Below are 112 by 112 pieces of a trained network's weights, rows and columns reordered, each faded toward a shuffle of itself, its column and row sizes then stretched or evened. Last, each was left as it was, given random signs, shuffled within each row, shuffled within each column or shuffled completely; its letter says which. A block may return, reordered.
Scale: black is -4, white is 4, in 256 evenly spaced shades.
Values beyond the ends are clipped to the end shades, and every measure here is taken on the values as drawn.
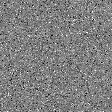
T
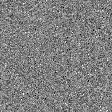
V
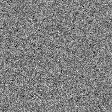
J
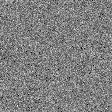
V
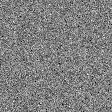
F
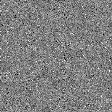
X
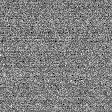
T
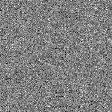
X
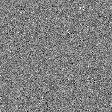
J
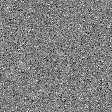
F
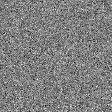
J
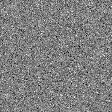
V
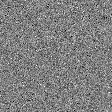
F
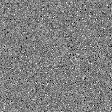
X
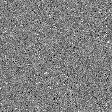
V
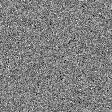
F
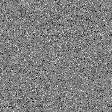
T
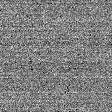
X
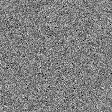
V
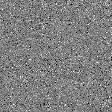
J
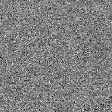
X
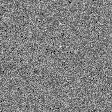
V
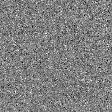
J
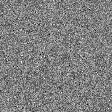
J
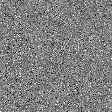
J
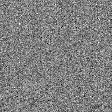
X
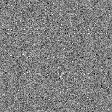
X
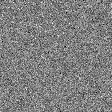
F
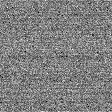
T
